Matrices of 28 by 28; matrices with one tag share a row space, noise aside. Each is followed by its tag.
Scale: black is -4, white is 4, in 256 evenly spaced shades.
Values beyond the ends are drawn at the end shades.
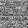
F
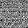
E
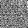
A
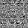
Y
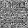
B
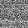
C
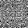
A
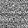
C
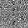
C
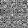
F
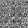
C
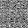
Y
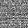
C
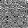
A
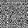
A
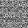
E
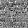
F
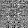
Y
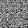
A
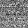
Y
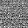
E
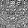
Y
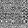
B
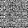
F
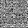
F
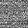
C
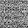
E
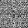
C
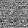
F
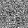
Y
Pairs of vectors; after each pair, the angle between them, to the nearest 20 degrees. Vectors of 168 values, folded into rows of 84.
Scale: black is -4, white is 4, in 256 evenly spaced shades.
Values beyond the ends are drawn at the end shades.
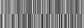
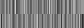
80 degrees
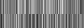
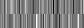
100 degrees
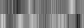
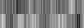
20 degrees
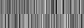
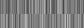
40 degrees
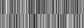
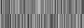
120 degrees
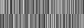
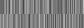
160 degrees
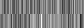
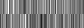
120 degrees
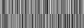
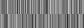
40 degrees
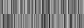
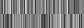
40 degrees
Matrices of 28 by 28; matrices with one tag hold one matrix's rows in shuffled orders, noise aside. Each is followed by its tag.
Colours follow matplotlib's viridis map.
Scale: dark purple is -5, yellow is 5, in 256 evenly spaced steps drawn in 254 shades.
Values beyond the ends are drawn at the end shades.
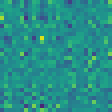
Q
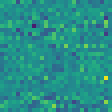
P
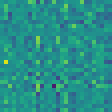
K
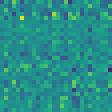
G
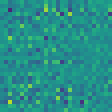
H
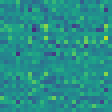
P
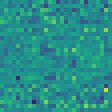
P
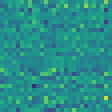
P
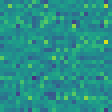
P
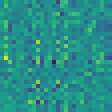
K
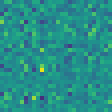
Q
